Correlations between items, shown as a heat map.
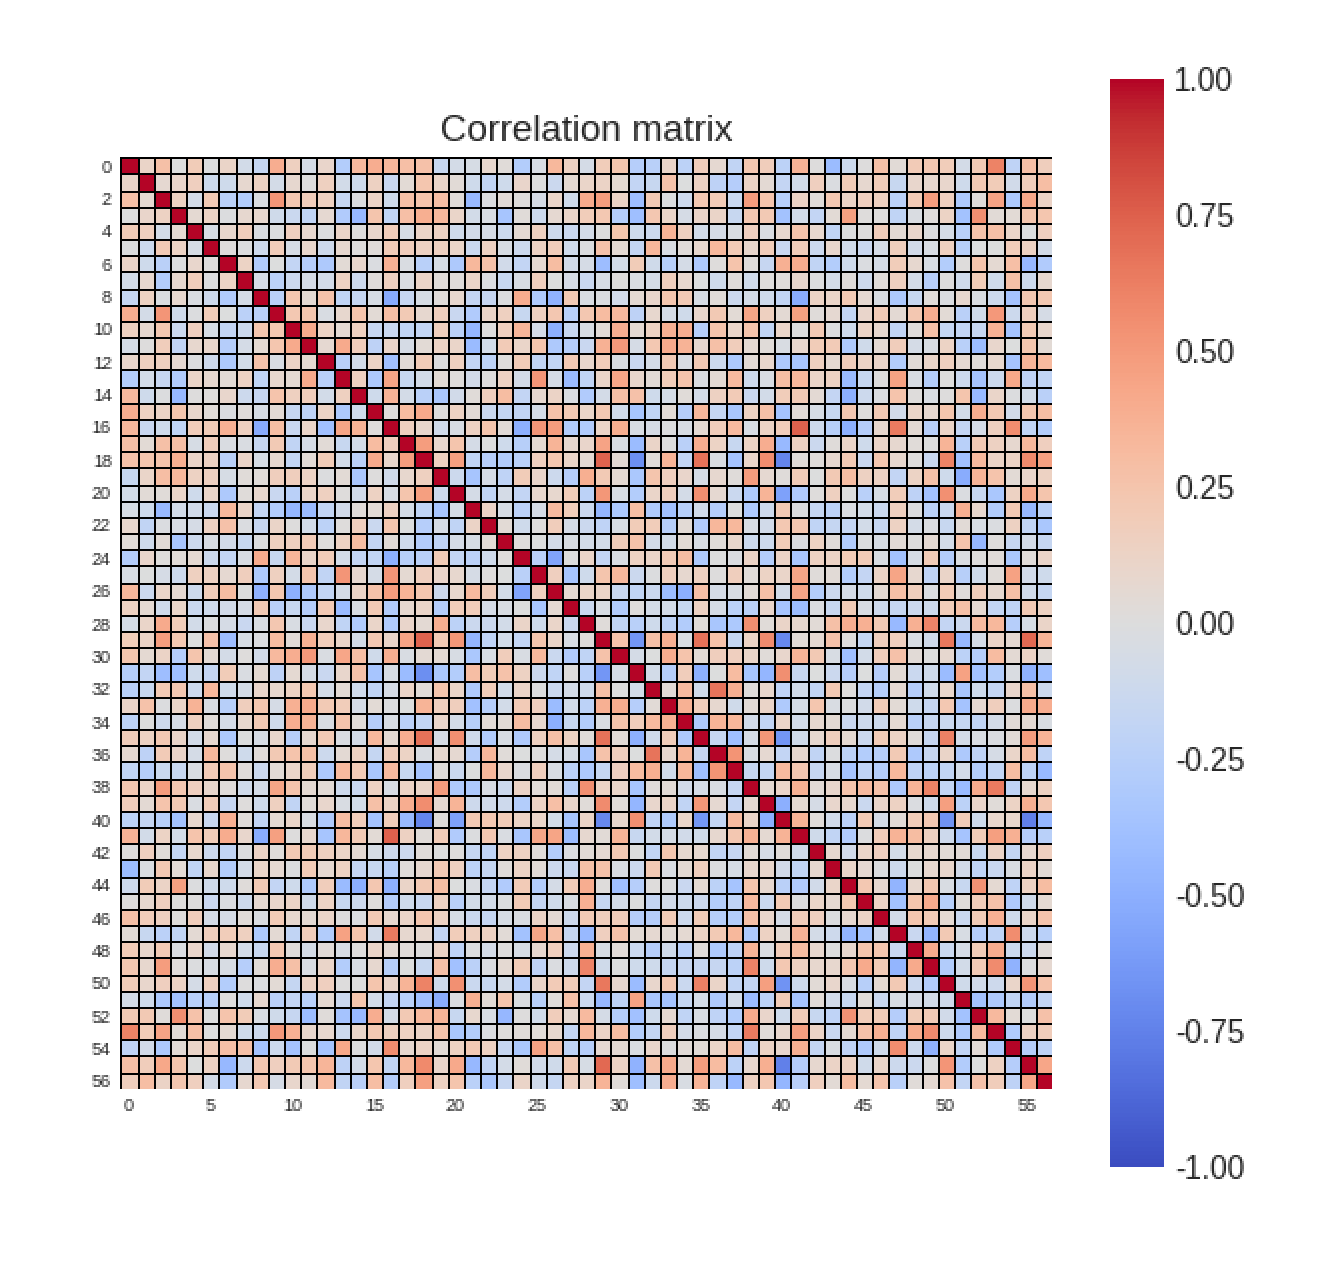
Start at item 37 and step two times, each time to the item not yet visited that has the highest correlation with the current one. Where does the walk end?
32
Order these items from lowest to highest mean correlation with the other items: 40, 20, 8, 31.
31, 40, 8, 20
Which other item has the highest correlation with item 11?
30
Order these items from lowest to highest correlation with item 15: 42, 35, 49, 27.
42, 49, 27, 35
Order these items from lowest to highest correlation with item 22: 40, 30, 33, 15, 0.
33, 15, 30, 0, 40
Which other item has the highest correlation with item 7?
54
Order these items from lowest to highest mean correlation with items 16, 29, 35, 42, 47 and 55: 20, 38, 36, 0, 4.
38, 4, 36, 0, 20
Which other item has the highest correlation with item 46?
53
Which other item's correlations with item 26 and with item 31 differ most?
18
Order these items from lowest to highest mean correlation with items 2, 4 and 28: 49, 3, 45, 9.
3, 45, 9, 49
